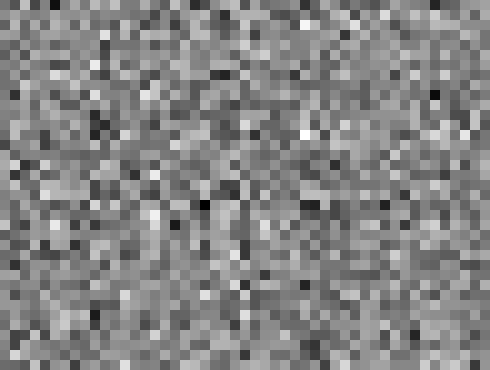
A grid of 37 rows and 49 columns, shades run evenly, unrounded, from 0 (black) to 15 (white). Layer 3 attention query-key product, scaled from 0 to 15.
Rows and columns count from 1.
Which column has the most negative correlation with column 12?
31
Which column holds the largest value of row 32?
25
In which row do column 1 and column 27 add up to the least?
15
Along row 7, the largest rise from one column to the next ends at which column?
10
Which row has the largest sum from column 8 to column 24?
7
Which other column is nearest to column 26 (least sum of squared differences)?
41
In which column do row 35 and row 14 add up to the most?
13
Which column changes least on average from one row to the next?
14
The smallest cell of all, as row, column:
21, 21
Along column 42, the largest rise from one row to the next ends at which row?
8
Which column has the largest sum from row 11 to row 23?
44
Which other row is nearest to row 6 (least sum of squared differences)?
24
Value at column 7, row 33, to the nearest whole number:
12
